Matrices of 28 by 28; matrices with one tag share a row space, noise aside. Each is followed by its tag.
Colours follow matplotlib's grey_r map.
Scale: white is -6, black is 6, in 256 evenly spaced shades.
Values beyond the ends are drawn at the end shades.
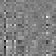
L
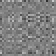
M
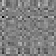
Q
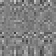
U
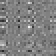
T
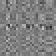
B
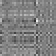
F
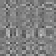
B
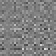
U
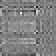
F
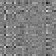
L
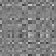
M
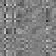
L
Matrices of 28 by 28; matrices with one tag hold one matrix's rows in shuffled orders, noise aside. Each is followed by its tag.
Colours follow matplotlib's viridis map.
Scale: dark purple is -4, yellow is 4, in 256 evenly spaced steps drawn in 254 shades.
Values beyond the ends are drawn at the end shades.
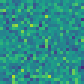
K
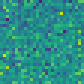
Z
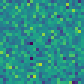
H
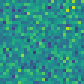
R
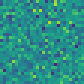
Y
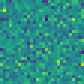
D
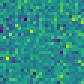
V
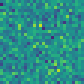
Y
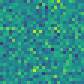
Y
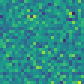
H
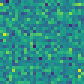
Z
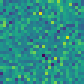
Y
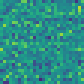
Z
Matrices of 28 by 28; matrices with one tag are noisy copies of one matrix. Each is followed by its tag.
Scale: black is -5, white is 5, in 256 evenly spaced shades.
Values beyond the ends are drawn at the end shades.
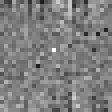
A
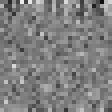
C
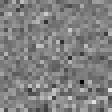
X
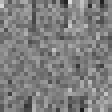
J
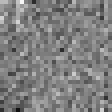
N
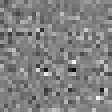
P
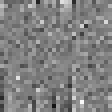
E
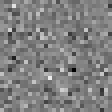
P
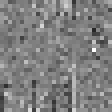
E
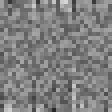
E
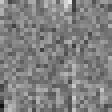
E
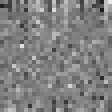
C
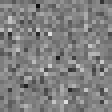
P
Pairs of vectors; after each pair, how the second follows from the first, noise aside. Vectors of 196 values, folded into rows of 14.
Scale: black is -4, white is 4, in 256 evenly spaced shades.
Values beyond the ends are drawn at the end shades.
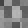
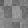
shrunk.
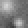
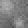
shrunk.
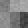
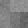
shrunk.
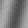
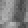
wrapped around.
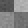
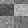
wrapped around.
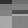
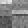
negated.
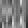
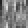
reversed.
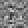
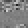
reversed, partly zeroed.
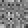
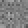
shrunk.
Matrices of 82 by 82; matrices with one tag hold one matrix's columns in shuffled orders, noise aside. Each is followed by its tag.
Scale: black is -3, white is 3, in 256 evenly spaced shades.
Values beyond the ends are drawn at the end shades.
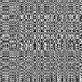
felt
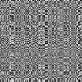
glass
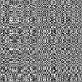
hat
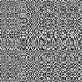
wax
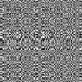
wax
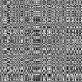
hat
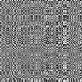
glass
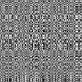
felt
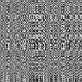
felt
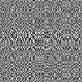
wax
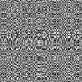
wax
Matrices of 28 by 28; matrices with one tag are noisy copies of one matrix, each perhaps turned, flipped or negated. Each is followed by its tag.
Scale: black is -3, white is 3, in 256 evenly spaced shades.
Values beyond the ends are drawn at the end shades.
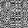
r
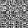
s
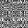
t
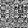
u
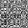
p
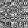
s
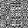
r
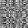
s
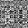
u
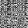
t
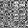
p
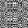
r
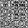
p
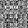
u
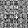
u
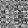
u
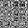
p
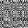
t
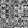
u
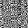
t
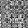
u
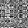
u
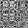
p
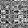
u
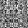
u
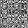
p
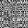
t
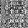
u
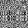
r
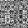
u
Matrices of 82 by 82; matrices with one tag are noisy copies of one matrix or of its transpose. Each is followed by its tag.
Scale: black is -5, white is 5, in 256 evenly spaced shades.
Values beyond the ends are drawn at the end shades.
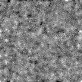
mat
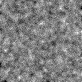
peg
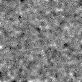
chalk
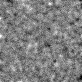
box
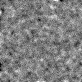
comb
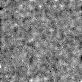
mat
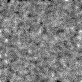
mat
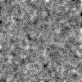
chalk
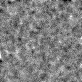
comb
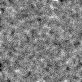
comb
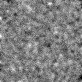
box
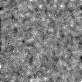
mat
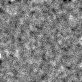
comb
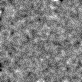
comb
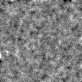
comb
